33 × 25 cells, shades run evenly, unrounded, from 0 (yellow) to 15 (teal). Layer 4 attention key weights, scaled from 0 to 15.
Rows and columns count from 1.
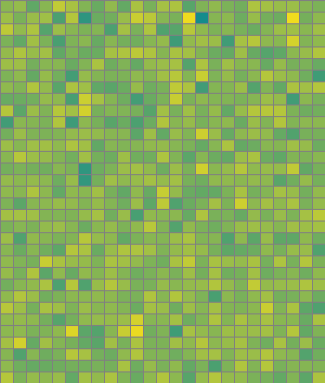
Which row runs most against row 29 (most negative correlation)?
9
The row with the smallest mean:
23
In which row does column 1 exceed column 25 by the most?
11
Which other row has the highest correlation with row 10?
31
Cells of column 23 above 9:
3
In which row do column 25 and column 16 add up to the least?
19
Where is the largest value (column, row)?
16, 2
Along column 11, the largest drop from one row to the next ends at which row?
28
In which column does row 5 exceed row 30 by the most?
22
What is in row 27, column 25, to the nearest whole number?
11
